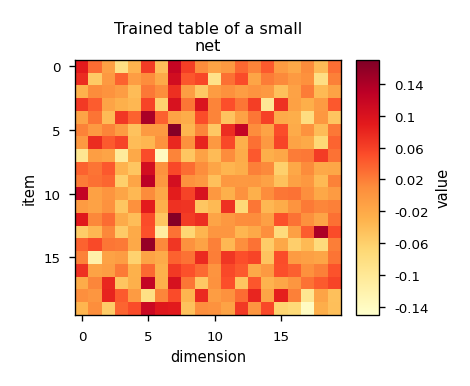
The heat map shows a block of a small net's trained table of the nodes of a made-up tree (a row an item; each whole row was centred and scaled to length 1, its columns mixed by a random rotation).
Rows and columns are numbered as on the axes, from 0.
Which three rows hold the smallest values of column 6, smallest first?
7, 13, 3
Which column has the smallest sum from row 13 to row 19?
17
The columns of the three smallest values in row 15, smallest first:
1, 4, 14
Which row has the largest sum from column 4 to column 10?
19
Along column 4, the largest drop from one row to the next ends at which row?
5
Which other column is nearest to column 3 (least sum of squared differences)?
6
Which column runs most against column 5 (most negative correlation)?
15
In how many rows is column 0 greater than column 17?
15
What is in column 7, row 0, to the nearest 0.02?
0.12
